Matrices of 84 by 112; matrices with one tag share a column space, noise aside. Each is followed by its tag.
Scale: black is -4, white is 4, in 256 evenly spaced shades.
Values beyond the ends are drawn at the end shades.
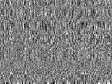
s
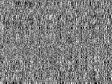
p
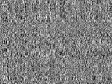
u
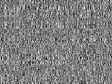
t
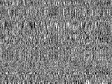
s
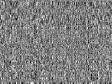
p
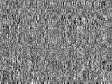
p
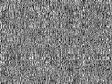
t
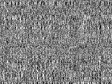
p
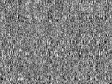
u
